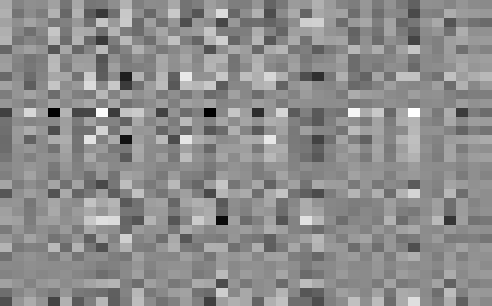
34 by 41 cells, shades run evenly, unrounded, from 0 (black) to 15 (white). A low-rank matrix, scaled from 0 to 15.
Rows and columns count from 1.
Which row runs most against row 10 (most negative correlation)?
20
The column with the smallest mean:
27
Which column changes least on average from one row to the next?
36
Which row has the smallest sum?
13
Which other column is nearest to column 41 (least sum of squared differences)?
29
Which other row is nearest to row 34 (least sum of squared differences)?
22
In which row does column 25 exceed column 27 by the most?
9
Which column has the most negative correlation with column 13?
19
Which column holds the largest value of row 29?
35
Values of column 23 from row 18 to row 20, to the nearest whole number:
11 9 8
